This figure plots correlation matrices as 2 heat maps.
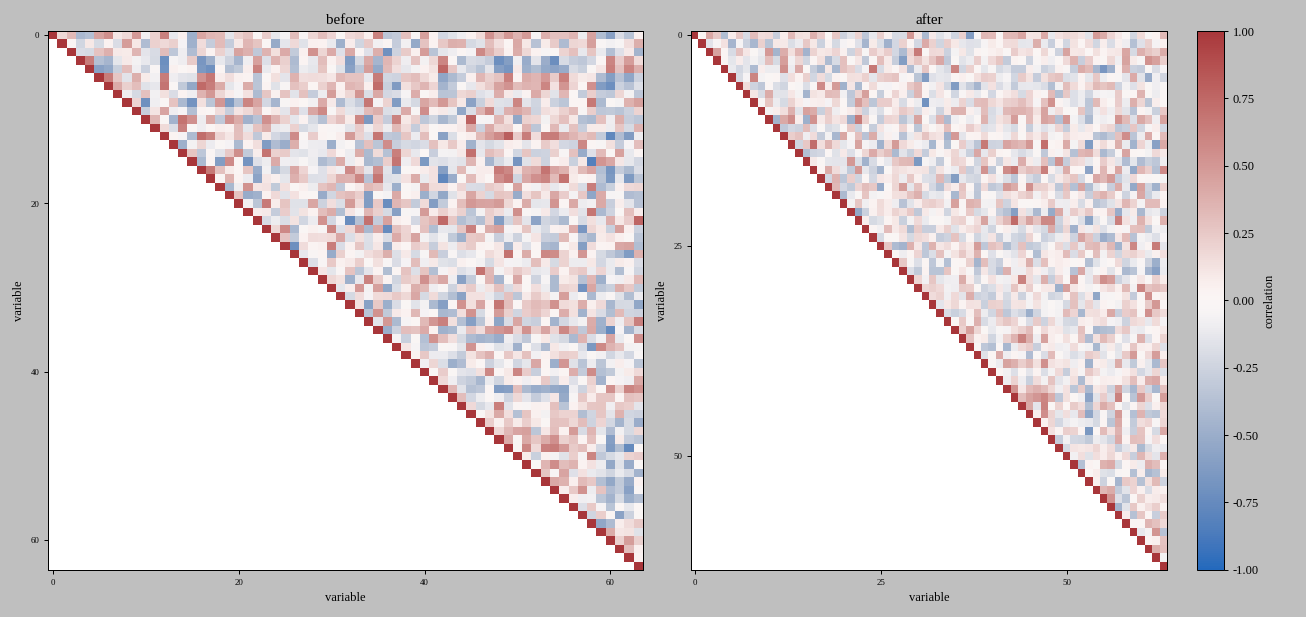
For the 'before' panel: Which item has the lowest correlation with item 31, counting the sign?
44
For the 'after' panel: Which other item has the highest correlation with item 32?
62
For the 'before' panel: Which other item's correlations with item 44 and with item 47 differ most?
9
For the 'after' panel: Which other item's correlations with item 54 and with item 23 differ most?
0
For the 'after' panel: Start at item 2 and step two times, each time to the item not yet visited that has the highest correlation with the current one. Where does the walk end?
60
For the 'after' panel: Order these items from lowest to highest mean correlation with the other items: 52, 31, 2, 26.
31, 52, 26, 2
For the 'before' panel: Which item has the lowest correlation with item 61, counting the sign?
57
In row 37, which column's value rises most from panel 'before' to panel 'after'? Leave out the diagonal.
21
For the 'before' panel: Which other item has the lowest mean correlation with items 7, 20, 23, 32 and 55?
36
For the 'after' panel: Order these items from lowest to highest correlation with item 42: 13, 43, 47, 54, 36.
54, 36, 47, 13, 43
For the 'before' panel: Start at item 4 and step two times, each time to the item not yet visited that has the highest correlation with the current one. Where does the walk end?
22
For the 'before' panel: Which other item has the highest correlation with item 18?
58
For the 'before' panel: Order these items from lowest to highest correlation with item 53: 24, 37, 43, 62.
62, 37, 24, 43
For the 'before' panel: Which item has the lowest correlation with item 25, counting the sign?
26
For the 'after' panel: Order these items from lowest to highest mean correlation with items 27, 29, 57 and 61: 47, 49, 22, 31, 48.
49, 48, 31, 22, 47
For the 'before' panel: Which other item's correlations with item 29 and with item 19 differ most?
34
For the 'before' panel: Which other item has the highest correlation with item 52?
17
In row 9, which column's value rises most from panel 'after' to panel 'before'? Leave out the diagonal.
40
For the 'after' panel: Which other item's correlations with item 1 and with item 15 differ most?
5
